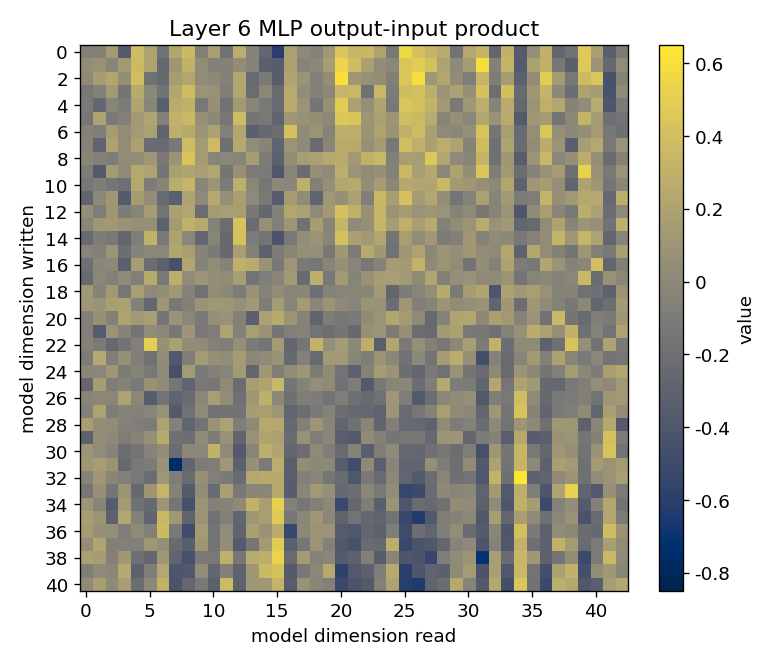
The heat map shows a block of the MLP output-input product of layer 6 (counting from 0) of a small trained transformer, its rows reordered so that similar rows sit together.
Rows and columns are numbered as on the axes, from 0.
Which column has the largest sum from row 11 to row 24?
12
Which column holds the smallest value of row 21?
1
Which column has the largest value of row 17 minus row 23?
7
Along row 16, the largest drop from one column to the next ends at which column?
41
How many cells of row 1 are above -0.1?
36
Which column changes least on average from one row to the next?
33
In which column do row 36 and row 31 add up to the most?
34
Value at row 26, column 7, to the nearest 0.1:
-0.3
